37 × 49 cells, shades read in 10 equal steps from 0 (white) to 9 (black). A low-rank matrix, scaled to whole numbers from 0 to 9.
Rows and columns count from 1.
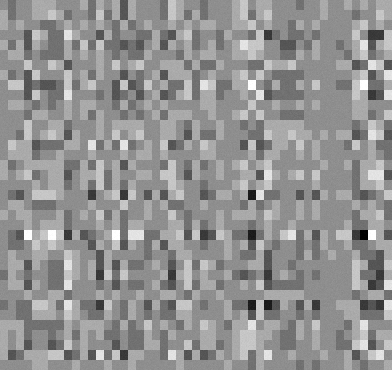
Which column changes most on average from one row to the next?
32
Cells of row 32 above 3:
34
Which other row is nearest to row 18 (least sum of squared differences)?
22
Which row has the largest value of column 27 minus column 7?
24
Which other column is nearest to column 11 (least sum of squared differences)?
30
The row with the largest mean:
31
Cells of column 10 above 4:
5
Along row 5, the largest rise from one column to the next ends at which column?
47
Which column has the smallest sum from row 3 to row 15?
46
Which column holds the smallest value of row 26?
9
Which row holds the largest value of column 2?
36
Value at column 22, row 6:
4
